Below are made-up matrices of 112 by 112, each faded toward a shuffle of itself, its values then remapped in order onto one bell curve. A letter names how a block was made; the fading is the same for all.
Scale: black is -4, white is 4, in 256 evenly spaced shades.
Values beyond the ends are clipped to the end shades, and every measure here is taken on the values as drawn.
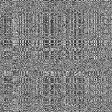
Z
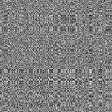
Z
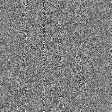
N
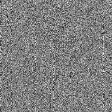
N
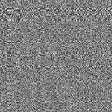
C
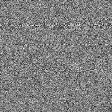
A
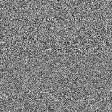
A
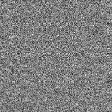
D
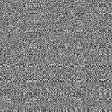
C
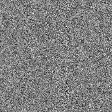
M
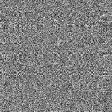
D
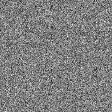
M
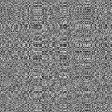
Z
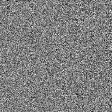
M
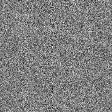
M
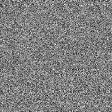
A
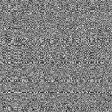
C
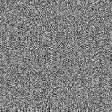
D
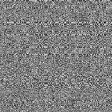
C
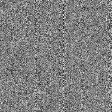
N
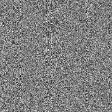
N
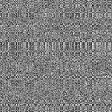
Z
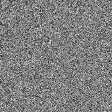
M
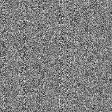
N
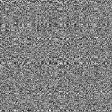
C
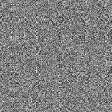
D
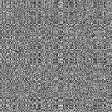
Z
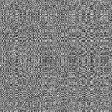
Z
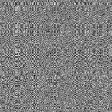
Z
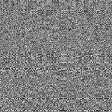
C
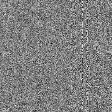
N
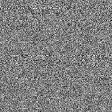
A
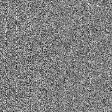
N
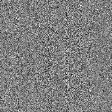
N
